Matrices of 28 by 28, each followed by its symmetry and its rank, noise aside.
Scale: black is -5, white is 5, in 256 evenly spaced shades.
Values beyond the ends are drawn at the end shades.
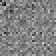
symmetric, rank seven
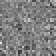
antisymmetric, rank six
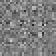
no symmetry, rank six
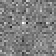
no symmetry, rank six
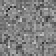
symmetric, rank seven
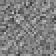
symmetric, rank seven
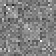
symmetric, rank seven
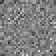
symmetric, rank seven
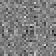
no symmetry, rank five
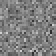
no symmetry, rank six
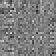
no symmetry, rank seven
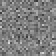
no symmetry, rank six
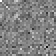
symmetric, rank seven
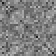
symmetric, rank six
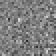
no symmetry, rank seven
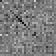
symmetric, rank seven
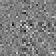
symmetric, rank five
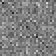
symmetric, rank five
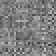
antisymmetric, rank six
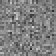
no symmetry, rank seven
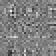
no symmetry, rank five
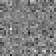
no symmetry, rank six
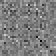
symmetric, rank five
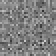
no symmetry, rank five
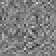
no symmetry, rank five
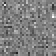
no symmetry, rank seven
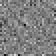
no symmetry, rank five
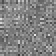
symmetric, rank five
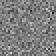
no symmetry, rank six
